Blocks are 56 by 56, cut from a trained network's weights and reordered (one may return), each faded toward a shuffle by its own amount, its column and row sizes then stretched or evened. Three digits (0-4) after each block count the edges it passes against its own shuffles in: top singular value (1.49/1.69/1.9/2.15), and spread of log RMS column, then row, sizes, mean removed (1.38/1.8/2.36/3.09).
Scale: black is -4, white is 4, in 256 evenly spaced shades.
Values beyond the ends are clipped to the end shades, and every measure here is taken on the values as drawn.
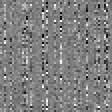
2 4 0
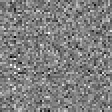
1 2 0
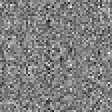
2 2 0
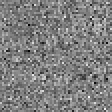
1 1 1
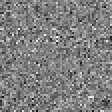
0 1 1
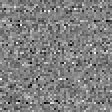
0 0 3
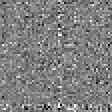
1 2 2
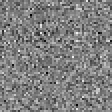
1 0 1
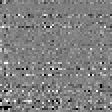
0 2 4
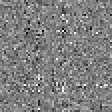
0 2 1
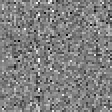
0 2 0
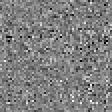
0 2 2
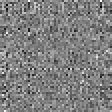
3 2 2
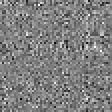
2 2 3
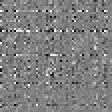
3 3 3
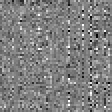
1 4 0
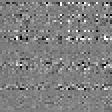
2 2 4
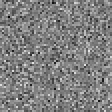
0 1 0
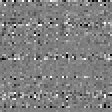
0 2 4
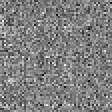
2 1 2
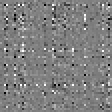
2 3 3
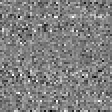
0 0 3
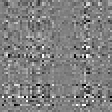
4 3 3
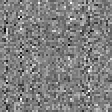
1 3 0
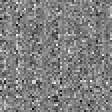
1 3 1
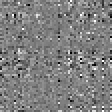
2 3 3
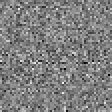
1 0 2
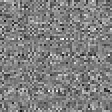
2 0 3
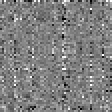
3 3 2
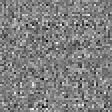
1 1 2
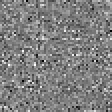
0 1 2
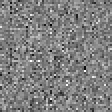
0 2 0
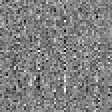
2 3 0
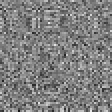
3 0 2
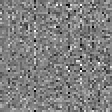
2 3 0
